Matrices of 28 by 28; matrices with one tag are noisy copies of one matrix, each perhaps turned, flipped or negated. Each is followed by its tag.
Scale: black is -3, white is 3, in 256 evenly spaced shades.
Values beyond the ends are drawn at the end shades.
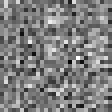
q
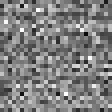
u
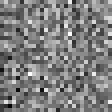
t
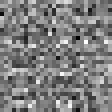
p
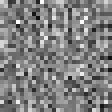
t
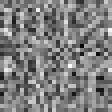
p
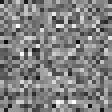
u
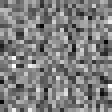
p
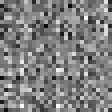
u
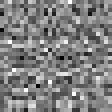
p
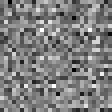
u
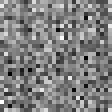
u
